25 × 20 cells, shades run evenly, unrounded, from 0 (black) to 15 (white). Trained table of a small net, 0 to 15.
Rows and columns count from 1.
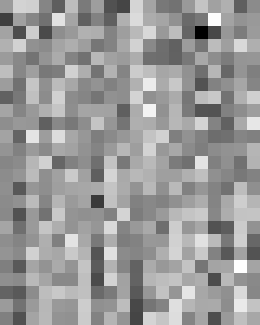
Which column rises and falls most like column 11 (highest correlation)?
2
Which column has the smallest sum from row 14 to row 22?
8
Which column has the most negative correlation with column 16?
12
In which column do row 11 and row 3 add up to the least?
16
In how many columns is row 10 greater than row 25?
8
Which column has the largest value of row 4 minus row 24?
11
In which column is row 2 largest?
17
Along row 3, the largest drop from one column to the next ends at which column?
4
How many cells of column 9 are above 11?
7
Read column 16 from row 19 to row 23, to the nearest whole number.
13 12 7 10 10
